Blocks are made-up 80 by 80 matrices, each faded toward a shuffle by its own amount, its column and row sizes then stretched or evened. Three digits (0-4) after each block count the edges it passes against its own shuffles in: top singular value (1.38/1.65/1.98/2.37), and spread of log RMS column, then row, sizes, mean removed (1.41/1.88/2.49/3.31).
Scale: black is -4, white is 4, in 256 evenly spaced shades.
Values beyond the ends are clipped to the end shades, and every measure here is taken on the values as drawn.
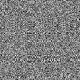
3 0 2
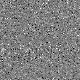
1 0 1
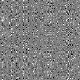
4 3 0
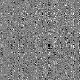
3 3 1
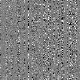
2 4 0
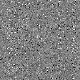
1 2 1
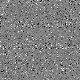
0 1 2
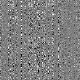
1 4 2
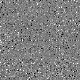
2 1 2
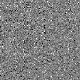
2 2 0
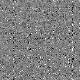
2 2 2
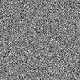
3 0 0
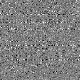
3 0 3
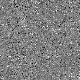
0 1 1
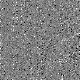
1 2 0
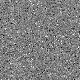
1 0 0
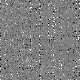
2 3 1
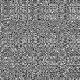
4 0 0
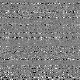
2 0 4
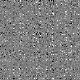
1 3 3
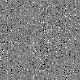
1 3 1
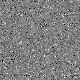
0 0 1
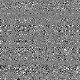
1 2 4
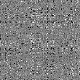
3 2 2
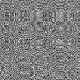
4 0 0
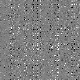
3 3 2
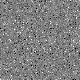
1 1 0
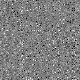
2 2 1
